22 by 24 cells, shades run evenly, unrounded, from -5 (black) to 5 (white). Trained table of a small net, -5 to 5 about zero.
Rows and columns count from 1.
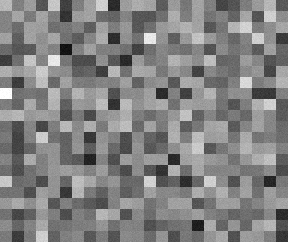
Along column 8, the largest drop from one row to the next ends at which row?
13
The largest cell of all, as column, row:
1, 9
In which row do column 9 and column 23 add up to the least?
7
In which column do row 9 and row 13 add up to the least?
14
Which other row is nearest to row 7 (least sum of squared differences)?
19
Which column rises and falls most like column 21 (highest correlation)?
24
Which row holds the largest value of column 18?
17
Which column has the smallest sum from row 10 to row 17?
2
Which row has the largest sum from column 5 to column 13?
12
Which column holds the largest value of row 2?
23
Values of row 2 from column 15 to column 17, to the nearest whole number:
2 0 1
